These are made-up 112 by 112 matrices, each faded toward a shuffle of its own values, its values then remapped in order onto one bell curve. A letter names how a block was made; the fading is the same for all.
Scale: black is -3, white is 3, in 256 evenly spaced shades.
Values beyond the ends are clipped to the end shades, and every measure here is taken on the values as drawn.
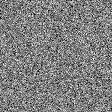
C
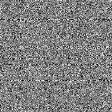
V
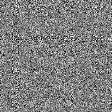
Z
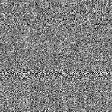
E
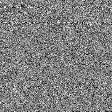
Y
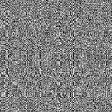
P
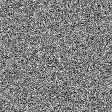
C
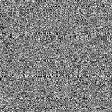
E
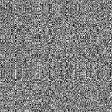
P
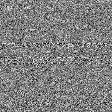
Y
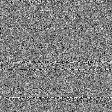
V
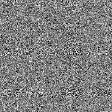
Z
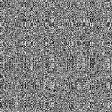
P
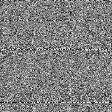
V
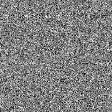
Y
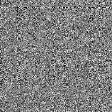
Z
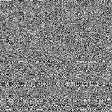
E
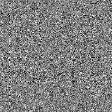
Z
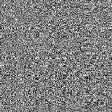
E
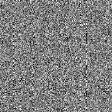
Z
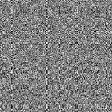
P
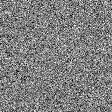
C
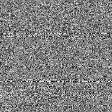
V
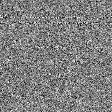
Y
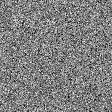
C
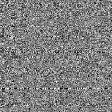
E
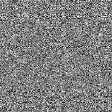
E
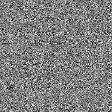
Z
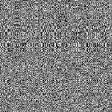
P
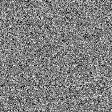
Y
